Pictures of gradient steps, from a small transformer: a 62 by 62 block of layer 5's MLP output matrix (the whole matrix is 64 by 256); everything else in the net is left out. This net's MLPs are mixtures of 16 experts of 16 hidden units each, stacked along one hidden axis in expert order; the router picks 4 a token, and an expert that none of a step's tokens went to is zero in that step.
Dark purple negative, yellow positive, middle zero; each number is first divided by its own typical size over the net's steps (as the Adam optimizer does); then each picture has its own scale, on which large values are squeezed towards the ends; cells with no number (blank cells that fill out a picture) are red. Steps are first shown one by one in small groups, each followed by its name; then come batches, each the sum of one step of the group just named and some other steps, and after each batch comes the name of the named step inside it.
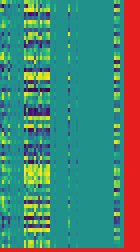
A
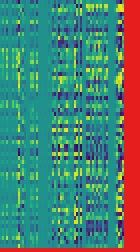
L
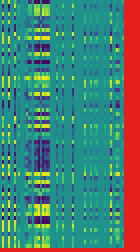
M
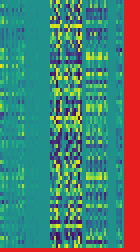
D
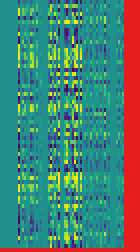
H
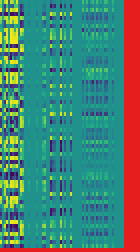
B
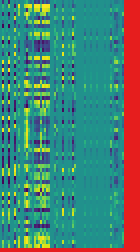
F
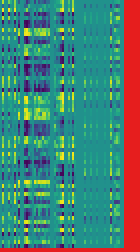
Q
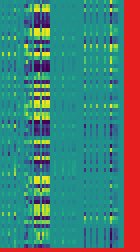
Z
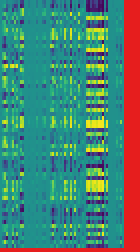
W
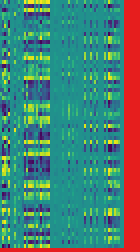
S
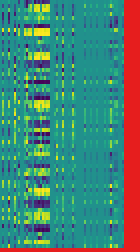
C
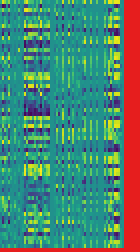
A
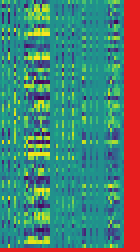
C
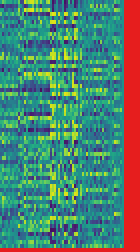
A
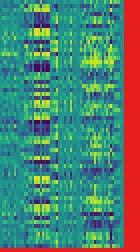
Z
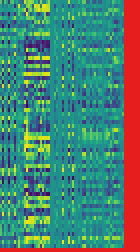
F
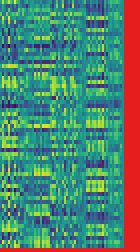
W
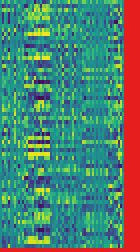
C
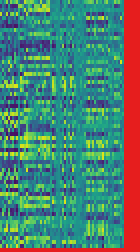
F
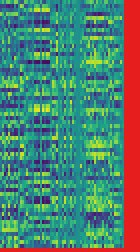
M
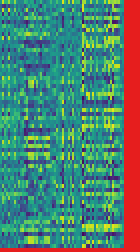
Q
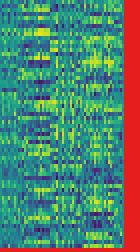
C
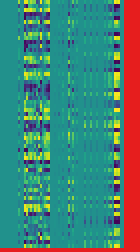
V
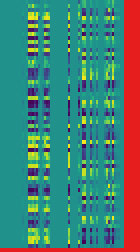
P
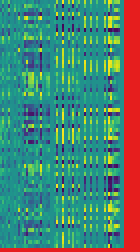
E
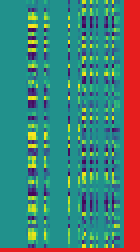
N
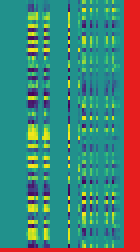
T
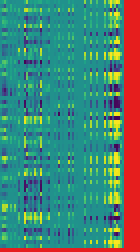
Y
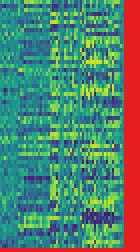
Y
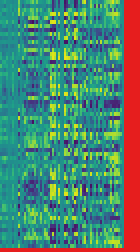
Y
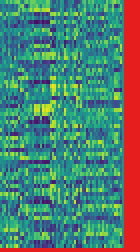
V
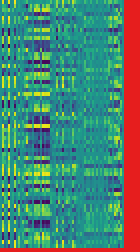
E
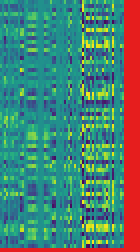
T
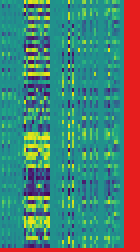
T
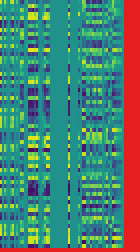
P
